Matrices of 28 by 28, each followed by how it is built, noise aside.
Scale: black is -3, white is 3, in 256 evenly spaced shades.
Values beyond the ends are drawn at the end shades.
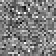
blocks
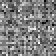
blocks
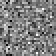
noise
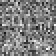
blocks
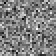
noise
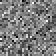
Hankel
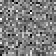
low rank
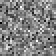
repeating columns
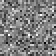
repeating columns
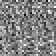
repeating columns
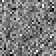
Hankel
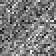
Hankel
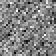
Hankel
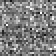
blocks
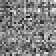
blocks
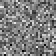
noise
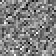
Hankel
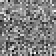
repeating columns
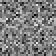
repeating columns
